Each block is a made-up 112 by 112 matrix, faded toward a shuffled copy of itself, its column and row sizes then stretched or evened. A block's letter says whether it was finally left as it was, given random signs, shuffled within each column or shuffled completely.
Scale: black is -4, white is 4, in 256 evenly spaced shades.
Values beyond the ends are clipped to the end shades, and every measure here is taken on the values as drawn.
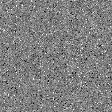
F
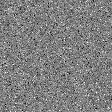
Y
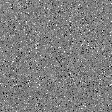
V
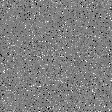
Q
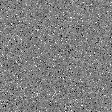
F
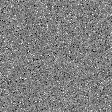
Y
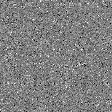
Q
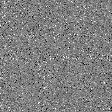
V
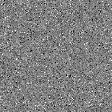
Q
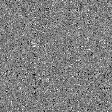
Q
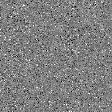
Q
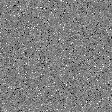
F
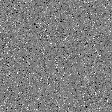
F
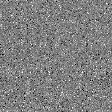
Q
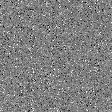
F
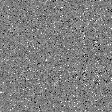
V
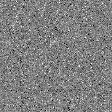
F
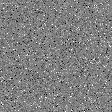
Y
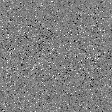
V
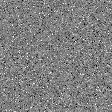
Y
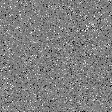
V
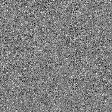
V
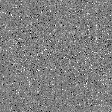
Q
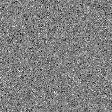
Q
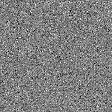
V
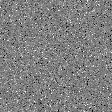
Y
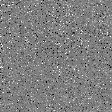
V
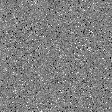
V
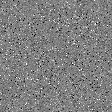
Y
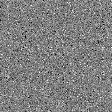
Q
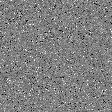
Y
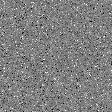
F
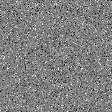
F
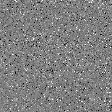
Q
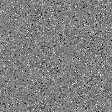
F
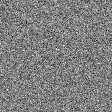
Y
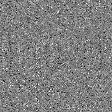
Q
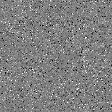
Q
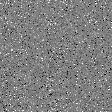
F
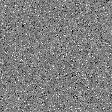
F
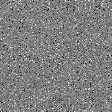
Q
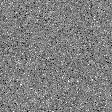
Y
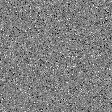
Y
